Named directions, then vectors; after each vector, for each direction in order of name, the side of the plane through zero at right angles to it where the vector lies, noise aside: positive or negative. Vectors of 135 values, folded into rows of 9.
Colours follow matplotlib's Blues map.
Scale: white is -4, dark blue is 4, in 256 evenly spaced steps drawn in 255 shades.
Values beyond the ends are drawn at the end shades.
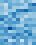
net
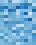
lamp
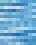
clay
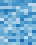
positive, negative, negative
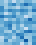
positive, positive, positive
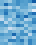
positive, negative, negative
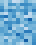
positive, positive, positive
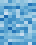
negative, positive, positive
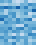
negative, positive, positive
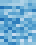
negative, positive, positive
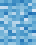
positive, negative, negative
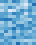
negative, negative, positive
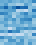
negative, positive, negative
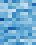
negative, negative, positive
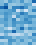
negative, positive, negative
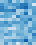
positive, positive, negative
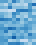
negative, negative, positive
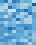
negative, negative, positive
